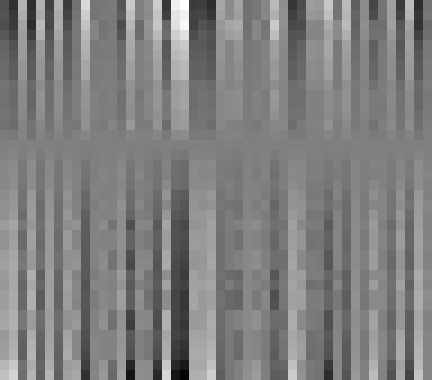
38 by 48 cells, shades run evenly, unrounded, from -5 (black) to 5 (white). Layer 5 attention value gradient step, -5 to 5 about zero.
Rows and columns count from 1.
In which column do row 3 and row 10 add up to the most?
21
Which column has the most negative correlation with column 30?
38
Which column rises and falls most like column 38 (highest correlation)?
11
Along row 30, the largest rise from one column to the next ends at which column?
22
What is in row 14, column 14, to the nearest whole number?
0
